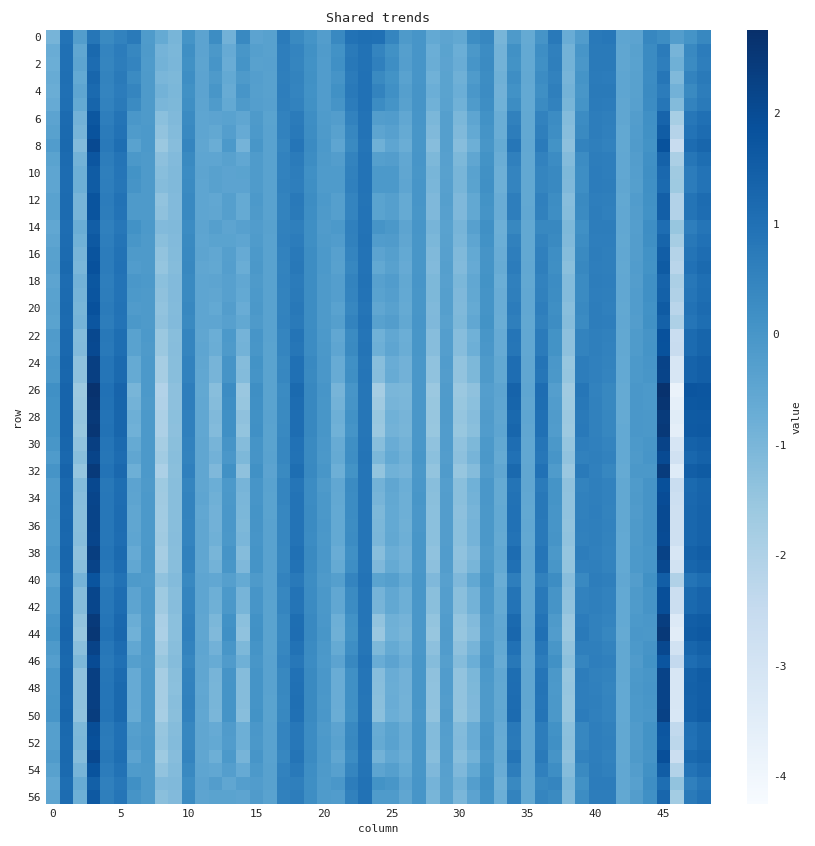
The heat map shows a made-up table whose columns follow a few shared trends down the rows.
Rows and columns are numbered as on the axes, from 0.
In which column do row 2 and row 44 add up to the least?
46
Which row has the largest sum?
0
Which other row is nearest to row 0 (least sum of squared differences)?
2
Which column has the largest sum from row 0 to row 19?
3
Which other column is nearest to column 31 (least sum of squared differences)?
12
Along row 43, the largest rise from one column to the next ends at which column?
47
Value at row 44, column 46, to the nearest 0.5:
-3.5
